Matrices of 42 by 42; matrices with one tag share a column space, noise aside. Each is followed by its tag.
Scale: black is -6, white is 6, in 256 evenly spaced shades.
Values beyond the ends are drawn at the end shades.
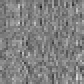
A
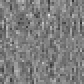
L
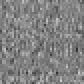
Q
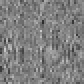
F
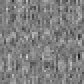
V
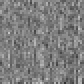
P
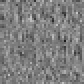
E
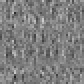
E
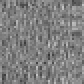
A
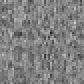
V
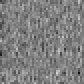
Q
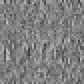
F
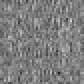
Q
